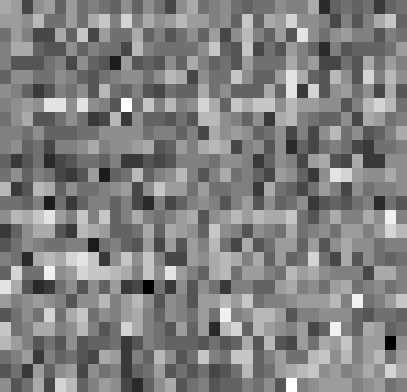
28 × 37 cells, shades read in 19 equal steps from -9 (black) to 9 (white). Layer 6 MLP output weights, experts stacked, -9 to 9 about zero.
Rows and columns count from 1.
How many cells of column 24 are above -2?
14
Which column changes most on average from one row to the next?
5
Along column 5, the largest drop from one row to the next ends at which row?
21
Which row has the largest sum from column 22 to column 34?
8
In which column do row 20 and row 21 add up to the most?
2
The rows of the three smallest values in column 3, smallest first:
19, 27, 1
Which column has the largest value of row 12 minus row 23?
33
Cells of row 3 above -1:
20
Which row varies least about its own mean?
10
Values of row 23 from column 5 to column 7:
6 -1 3
